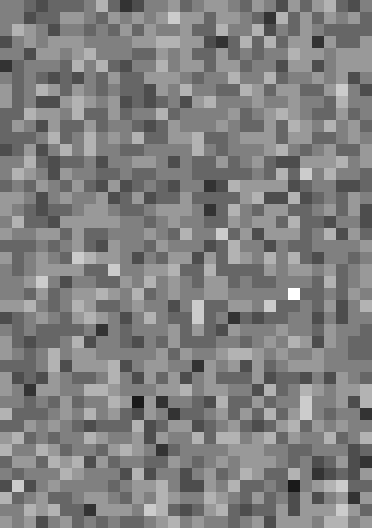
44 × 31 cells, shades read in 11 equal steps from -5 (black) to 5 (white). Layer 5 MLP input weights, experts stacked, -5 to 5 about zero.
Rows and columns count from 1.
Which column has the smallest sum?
11
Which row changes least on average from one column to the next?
30
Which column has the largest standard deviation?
25
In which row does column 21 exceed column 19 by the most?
4
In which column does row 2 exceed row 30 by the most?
15
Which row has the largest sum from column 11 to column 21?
2
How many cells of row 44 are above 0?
13
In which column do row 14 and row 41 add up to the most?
29
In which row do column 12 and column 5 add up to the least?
34
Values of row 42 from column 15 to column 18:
1 0 0 2
